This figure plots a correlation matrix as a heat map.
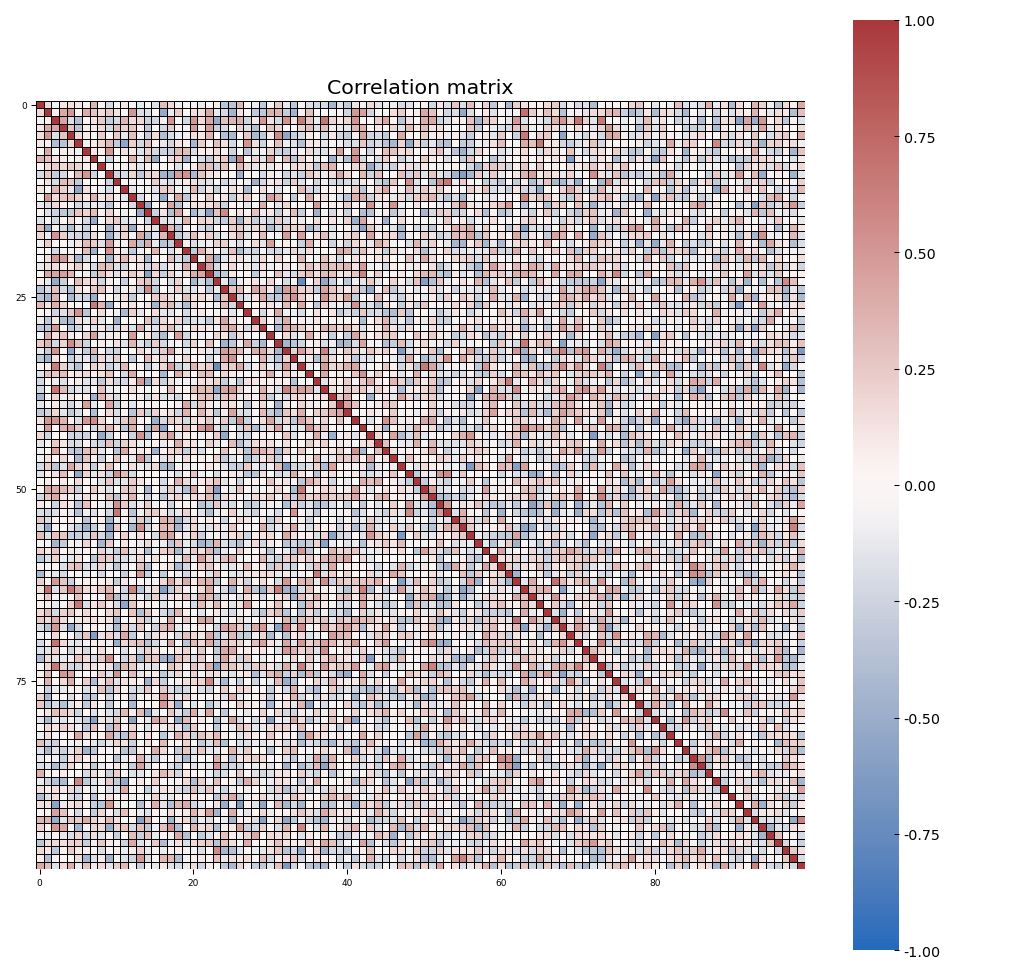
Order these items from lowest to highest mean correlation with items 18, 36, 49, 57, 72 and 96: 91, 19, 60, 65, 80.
80, 60, 19, 65, 91
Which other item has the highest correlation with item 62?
67
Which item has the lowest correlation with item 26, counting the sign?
91
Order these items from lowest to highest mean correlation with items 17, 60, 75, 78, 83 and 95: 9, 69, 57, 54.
9, 57, 69, 54
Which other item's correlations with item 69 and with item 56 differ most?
38
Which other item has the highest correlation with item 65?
5
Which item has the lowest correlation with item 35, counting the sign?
78
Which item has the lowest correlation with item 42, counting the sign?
16
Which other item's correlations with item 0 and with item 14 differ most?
24
